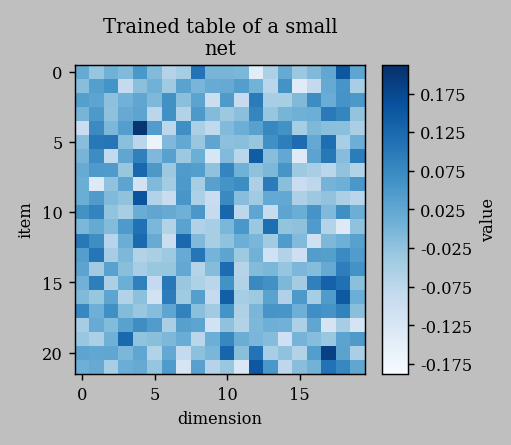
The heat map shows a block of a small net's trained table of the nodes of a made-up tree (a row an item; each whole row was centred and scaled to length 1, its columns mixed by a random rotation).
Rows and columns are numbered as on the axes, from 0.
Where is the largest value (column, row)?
4, 4
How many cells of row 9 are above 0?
7
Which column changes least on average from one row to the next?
0
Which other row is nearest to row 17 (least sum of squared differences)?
14
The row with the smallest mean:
18
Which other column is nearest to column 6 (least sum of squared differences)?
16
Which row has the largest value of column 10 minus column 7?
20
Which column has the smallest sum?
9
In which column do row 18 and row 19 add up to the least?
17
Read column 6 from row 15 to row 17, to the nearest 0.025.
0.1 0.1 0.025
